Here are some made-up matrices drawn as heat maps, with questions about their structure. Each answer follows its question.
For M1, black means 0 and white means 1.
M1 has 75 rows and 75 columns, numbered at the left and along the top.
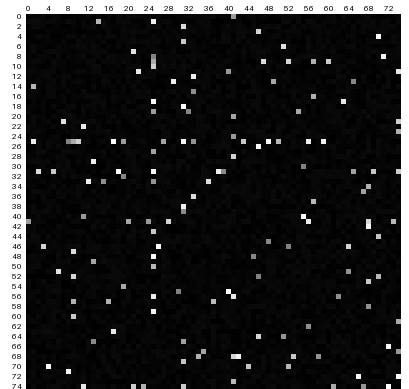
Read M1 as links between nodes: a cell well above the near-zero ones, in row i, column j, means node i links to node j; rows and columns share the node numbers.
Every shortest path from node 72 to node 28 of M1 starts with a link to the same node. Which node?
node 74
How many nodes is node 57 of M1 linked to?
3
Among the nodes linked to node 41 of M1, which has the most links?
node 68
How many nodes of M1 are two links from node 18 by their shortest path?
8
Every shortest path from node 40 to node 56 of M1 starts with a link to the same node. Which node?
node 11
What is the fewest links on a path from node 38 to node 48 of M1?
3
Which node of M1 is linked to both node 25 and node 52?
node 9
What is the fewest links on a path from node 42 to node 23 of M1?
7
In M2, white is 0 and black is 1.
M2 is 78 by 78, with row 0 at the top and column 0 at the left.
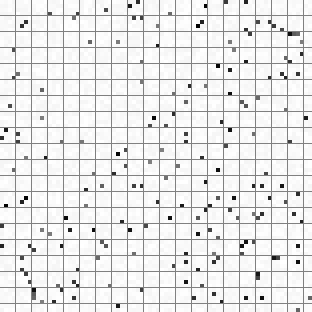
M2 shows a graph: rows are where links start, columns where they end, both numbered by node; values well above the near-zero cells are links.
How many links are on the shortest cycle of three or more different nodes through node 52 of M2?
5
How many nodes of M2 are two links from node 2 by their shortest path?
1
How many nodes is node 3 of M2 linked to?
3
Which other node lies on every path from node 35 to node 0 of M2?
node 61
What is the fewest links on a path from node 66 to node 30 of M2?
7
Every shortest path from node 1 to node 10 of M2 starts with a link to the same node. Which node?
node 32
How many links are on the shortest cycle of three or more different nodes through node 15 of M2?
3
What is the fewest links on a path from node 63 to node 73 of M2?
2
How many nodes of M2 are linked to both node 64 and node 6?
2
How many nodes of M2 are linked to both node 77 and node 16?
0
